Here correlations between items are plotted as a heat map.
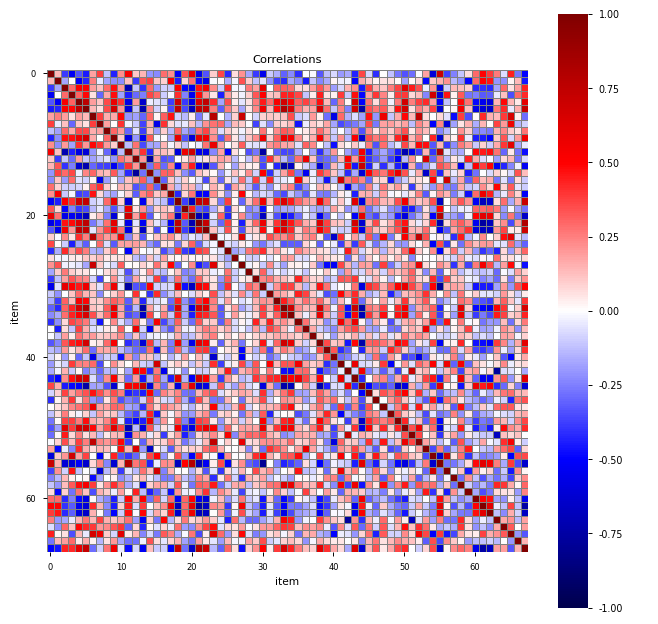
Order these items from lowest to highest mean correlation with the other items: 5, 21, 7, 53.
7, 53, 21, 5
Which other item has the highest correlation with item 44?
13
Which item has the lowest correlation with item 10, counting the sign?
40
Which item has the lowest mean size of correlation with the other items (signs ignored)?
26
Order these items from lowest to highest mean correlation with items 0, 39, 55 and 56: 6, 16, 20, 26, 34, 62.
34, 6, 26, 16, 62, 20
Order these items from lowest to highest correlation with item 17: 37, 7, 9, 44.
9, 37, 7, 44
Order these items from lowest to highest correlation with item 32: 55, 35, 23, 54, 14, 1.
1, 55, 14, 54, 35, 23
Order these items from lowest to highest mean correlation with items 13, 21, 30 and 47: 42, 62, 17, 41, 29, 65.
62, 65, 17, 42, 41, 29
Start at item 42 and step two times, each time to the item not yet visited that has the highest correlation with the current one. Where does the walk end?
25
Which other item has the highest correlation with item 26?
63
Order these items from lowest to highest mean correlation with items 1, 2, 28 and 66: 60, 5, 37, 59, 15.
59, 60, 15, 37, 5
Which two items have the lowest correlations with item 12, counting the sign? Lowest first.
14, 49
